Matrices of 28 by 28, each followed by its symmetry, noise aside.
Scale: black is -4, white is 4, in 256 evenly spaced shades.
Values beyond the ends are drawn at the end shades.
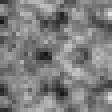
mirrored top to bottom.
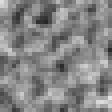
no symmetry.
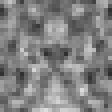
mirrored left to right.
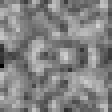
mirrored top to bottom.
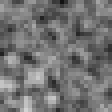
symmetric across the other diagonal.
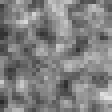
no symmetry.
